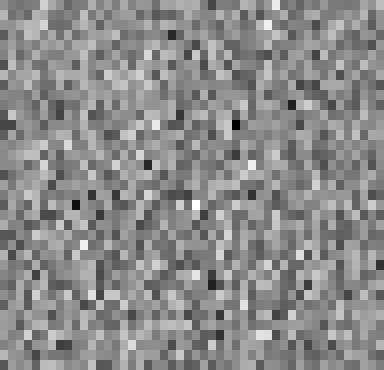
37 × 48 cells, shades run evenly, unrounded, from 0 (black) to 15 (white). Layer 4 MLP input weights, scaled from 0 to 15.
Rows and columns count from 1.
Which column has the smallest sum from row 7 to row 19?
23
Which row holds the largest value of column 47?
21
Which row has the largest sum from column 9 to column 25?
8
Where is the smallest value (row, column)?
13, 30
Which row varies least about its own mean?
10
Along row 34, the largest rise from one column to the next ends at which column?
29
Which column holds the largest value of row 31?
31
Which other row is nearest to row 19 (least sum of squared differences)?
2
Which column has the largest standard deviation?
25
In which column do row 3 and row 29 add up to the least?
27
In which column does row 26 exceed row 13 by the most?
38
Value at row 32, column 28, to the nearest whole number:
3
